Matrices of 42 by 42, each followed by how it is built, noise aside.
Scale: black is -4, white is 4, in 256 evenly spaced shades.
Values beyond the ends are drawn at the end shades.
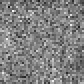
smooth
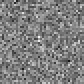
noise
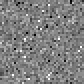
sparse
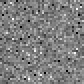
sparse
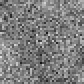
smooth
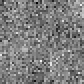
smooth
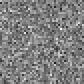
noise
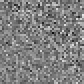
upper triangular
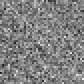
Toeplitz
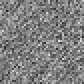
Hankel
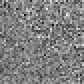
upper triangular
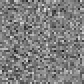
low rank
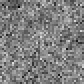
smooth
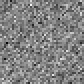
Hankel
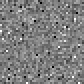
sparse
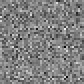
low rank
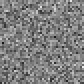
noise
